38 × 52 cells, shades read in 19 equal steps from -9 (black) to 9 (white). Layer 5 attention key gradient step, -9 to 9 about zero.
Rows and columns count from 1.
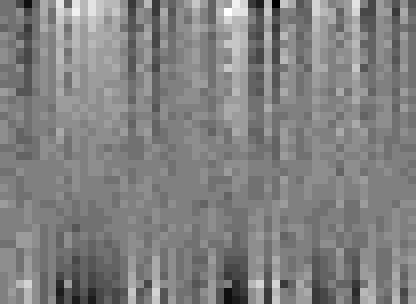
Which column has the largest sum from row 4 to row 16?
30
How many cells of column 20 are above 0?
11
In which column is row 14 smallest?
20
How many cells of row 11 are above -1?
37
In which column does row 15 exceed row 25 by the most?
29
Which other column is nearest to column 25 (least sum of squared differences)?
6
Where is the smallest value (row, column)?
1, 35
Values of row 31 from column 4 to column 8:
2 1 -1 0 -2
